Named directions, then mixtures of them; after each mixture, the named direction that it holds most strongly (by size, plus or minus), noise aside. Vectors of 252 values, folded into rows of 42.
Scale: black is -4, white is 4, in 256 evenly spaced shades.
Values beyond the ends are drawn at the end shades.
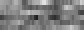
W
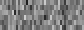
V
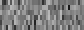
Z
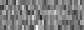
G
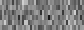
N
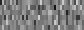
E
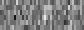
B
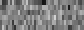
Z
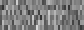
G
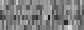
B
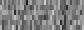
V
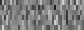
E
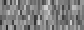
Z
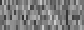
E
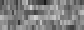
W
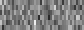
E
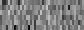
Z
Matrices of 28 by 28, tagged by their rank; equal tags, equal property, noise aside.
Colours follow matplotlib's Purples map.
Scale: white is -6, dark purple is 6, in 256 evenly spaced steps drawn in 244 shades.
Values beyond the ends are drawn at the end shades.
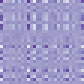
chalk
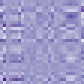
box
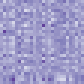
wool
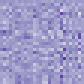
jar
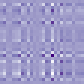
chalk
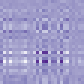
chalk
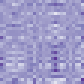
box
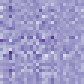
jar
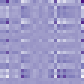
chalk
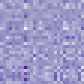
wool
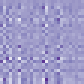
box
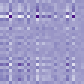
chalk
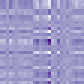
chalk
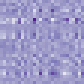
box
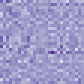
jar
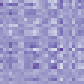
box
